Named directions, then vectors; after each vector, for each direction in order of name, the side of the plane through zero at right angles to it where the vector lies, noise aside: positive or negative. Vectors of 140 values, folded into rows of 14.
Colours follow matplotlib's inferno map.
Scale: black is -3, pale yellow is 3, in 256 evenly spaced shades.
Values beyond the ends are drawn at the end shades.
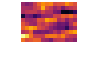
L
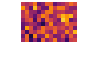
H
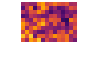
negative, positive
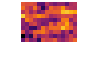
positive, negative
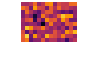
positive, positive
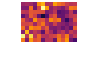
negative, positive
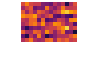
negative, negative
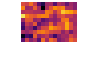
positive, negative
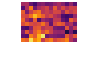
negative, negative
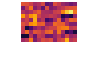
negative, negative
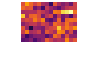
negative, negative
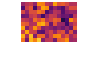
negative, positive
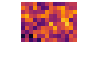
positive, negative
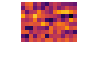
negative, negative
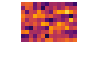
negative, negative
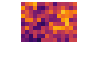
positive, negative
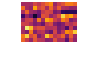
positive, positive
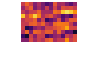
negative, negative
